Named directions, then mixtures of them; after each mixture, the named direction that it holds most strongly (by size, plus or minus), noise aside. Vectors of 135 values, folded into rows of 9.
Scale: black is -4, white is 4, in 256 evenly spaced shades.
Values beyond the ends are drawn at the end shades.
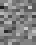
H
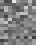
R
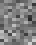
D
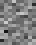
R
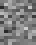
H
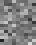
D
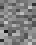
D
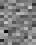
H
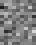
H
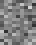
D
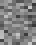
D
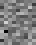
H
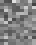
R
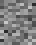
D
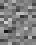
H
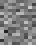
H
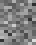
D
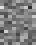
H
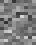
R
